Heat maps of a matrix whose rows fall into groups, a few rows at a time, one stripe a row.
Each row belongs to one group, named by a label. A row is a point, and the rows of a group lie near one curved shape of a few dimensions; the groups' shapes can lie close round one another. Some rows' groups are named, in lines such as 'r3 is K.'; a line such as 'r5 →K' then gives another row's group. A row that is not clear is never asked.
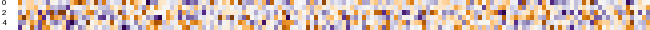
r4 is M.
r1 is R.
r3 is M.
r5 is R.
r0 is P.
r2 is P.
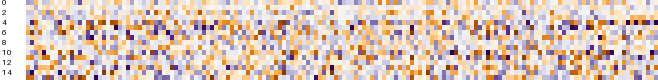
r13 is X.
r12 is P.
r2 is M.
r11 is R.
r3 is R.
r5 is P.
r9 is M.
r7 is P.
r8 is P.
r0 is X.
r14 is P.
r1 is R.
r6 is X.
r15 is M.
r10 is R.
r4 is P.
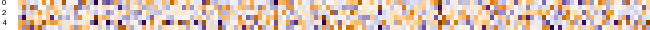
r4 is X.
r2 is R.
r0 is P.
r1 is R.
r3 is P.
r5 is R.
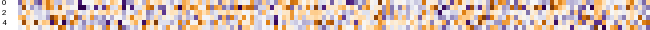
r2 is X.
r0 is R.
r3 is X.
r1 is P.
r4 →R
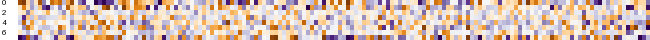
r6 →P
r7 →X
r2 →P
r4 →X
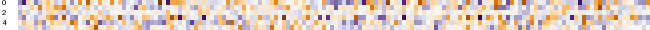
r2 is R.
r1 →R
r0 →X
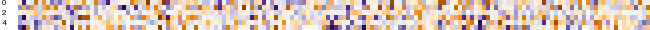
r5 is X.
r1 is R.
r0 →X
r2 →M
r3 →X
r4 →R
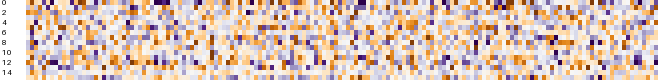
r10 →M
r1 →R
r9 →X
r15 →M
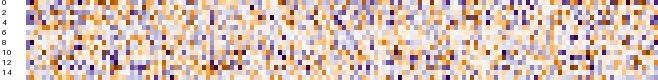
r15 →X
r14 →P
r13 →P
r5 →R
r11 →P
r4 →R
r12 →R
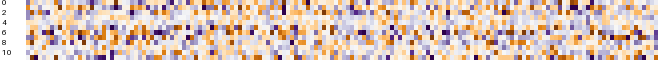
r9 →X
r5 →M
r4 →P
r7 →P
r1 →P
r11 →P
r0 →P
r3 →X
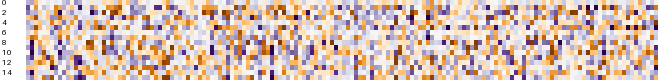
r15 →M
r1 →X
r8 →P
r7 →M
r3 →M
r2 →P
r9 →X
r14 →X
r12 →M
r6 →M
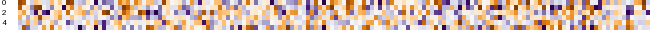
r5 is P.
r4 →M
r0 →M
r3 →R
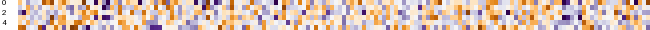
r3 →P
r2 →X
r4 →P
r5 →M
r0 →P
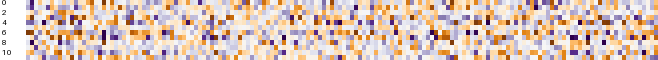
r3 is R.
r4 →R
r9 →P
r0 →P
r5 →M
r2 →X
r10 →P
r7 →P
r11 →R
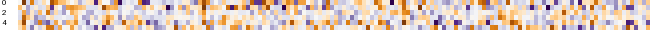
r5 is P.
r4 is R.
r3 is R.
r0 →X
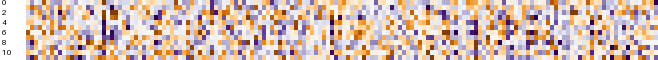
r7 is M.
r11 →P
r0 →X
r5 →X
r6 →M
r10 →M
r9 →P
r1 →M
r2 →P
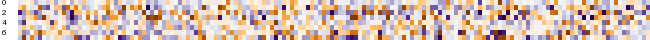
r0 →R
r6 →R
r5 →X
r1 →R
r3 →M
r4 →P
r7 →R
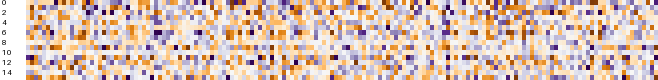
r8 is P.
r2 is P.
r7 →M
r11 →X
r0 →X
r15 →X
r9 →X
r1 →R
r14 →X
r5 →R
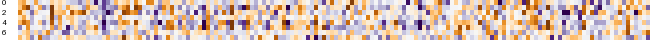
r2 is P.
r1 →M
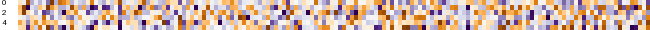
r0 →P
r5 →P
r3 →M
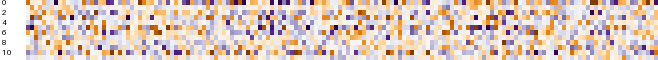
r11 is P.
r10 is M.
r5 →X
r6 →M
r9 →P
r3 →R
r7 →R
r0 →X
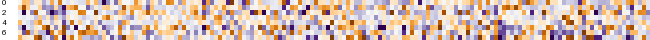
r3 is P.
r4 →R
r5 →R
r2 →X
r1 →R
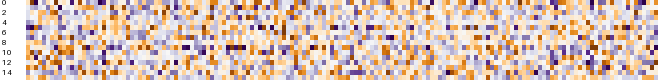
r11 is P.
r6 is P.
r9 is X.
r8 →M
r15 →X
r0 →P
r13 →R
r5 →X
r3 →M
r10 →X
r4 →P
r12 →X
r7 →R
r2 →R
